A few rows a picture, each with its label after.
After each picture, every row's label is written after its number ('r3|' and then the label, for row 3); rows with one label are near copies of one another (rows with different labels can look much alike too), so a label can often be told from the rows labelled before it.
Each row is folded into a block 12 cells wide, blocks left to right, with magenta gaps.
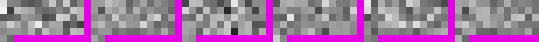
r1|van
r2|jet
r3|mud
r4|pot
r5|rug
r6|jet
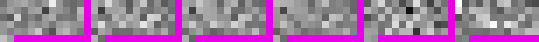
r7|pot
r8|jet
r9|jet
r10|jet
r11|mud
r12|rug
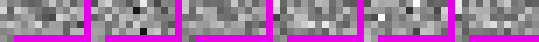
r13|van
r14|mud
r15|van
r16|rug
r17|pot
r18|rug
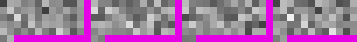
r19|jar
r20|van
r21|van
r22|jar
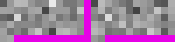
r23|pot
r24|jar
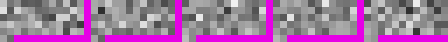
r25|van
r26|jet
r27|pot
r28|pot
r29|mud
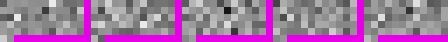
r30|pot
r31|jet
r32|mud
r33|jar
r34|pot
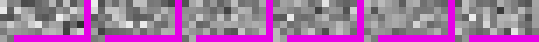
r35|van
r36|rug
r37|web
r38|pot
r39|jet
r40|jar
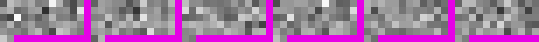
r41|pot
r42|web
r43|van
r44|pot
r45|jet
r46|mud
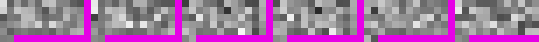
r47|rug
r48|rug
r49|jar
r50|jar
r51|jet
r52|van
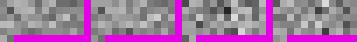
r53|jet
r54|jet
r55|web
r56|mud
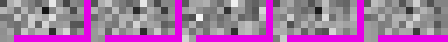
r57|mud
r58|mud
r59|pot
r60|web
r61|mud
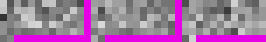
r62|rug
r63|jet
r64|web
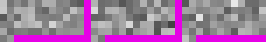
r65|rug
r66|van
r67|pot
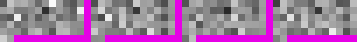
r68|pot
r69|jar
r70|web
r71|jar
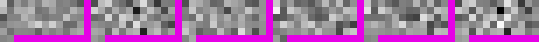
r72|rug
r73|mud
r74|jar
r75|van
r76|van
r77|mud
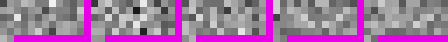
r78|pot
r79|mud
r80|jar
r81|rug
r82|jet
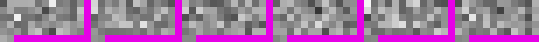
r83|pot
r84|rug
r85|van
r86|mud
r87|rug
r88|jar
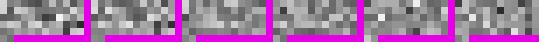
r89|van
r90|van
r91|rug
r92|jet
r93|pot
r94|jar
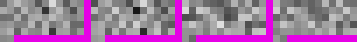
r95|mud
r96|mud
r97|van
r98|van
